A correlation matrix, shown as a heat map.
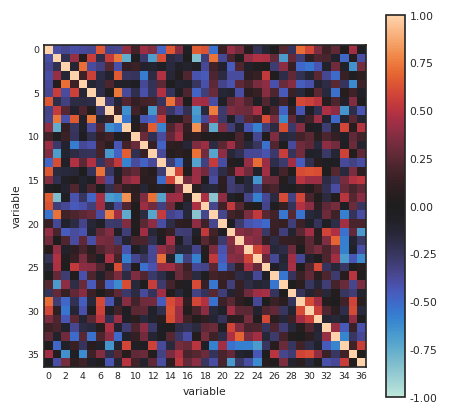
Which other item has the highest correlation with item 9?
17
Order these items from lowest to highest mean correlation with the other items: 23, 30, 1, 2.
2, 1, 23, 30
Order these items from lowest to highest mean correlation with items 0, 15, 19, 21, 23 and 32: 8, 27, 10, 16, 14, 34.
34, 27, 16, 8, 10, 14
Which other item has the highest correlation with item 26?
35
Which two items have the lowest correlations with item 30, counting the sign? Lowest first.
2, 4
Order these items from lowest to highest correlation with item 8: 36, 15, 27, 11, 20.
27, 11, 20, 36, 15
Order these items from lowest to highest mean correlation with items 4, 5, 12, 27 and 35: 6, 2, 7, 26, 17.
7, 26, 2, 6, 17
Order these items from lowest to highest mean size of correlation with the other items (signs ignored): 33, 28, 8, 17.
28, 33, 8, 17
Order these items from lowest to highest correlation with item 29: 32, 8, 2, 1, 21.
2, 1, 8, 32, 21
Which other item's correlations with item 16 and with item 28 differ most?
24
